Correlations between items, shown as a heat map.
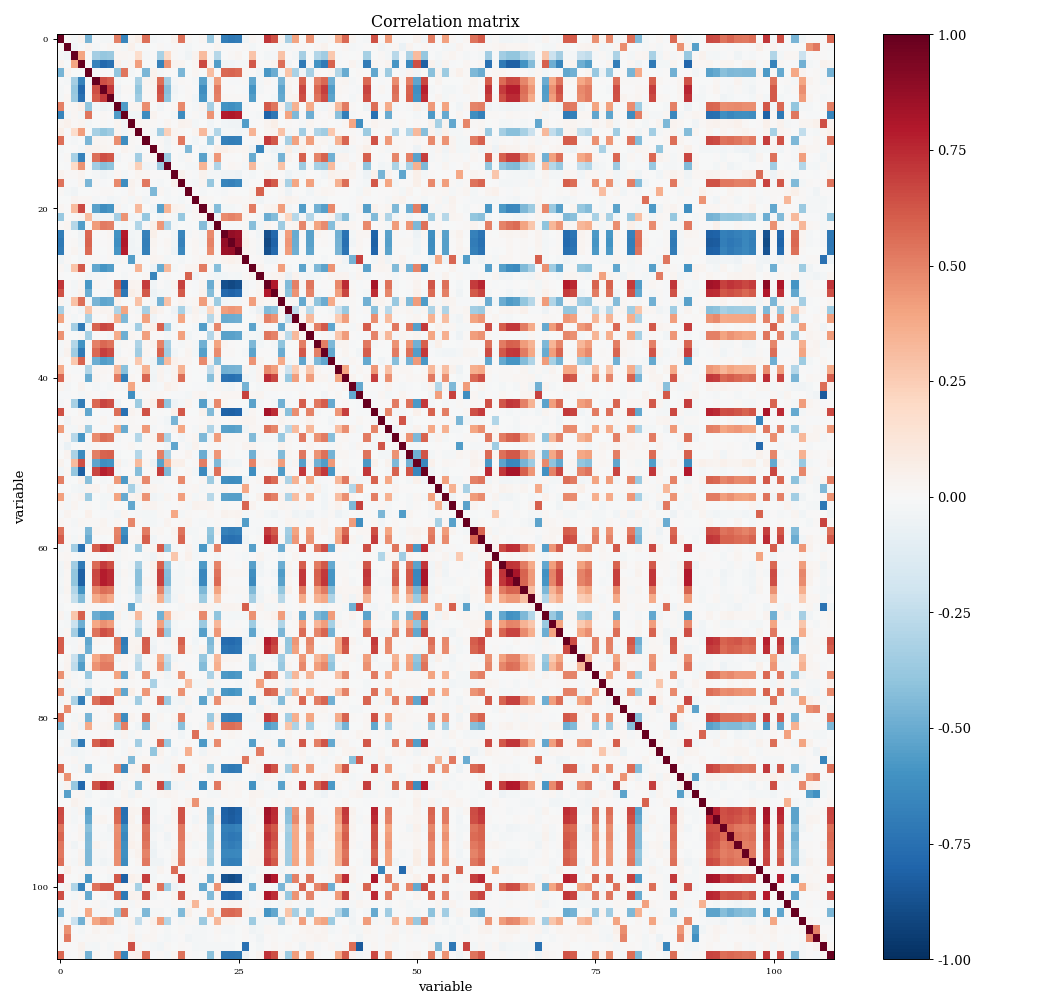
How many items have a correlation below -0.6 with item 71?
4
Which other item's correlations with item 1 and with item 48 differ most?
98
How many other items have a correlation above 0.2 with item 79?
4
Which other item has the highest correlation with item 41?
107
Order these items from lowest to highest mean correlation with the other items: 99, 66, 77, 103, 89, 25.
25, 103, 89, 66, 77, 99
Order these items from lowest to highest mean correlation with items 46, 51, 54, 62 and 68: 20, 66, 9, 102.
9, 20, 102, 66
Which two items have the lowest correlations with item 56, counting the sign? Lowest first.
48, 45
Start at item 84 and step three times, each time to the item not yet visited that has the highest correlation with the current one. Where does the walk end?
76
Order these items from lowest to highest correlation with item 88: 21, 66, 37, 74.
21, 66, 74, 37
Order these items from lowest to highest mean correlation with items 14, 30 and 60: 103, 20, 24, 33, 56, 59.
20, 24, 103, 56, 33, 59
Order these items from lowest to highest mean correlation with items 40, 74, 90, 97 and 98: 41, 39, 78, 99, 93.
41, 78, 39, 93, 99
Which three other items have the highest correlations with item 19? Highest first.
82, 90, 102
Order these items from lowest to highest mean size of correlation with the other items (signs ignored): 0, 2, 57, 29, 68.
57, 2, 68, 0, 29
